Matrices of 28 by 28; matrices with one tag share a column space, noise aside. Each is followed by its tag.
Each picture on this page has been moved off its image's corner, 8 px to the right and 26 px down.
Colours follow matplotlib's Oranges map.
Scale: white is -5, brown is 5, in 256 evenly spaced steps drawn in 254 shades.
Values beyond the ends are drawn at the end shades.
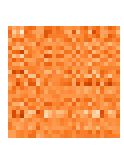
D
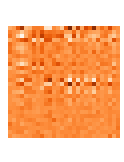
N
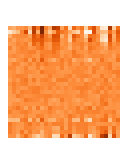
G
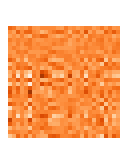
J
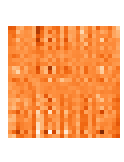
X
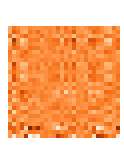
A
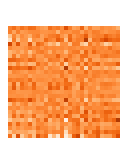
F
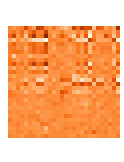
N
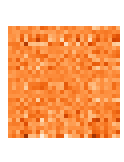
F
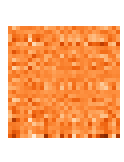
F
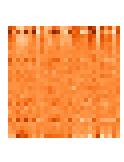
G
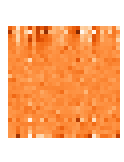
G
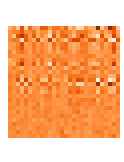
N
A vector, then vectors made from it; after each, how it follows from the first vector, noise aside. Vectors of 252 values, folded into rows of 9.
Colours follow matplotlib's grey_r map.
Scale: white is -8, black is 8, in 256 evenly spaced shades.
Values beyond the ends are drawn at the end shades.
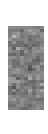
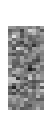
scaled up.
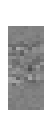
partly zeroed.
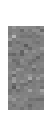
partly zeroed.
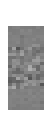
negated, partly zeroed.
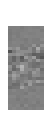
reversed, negated, partly zeroed.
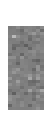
partly zeroed.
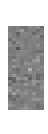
negated, partly zeroed.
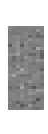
reversed, negated, partly zeroed.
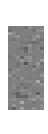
wrapped around, negated, partly zeroed.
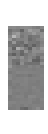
partly zeroed.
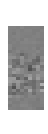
partly zeroed.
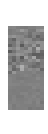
reversed, negated, partly zeroed.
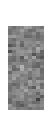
reversed, negated.
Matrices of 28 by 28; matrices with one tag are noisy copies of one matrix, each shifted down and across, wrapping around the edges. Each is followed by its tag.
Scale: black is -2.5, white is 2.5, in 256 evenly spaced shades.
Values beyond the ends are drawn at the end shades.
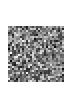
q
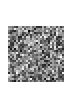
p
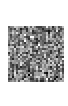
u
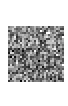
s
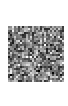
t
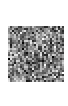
u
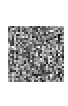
u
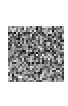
s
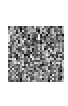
u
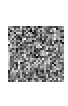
t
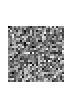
q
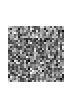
s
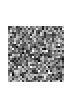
q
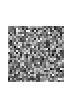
q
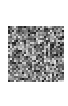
p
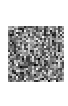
u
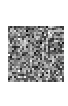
p
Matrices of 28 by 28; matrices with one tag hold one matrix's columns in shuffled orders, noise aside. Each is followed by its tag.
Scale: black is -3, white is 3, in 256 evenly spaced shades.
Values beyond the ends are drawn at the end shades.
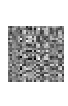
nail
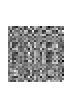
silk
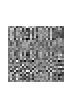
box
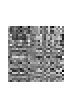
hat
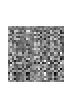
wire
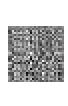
wire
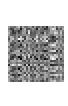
nail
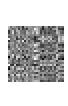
nail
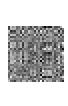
silk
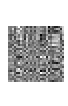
hat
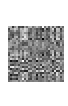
box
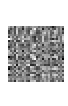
nail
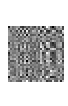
silk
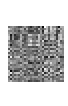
hat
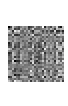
silk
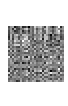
hat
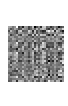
silk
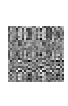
box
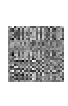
box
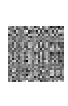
silk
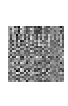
hat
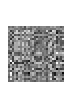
wire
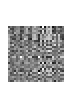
hat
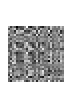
silk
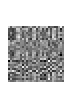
box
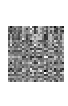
hat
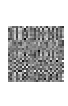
box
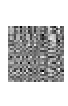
hat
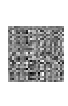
wire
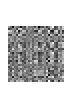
silk
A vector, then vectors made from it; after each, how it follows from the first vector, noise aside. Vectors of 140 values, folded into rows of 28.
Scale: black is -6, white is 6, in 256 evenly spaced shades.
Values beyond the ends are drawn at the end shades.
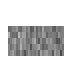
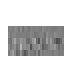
partly zeroed.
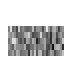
reversed, negated, scaled up.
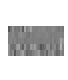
wrapped around, partly zeroed.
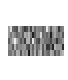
reversed, negated, scaled up.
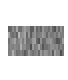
copied.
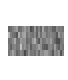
copied.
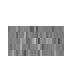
partly zeroed.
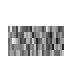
reversed, negated, scaled up.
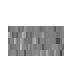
partly zeroed.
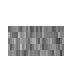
copied.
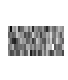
reversed, scaled up.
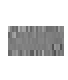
wrapped around, partly zeroed.
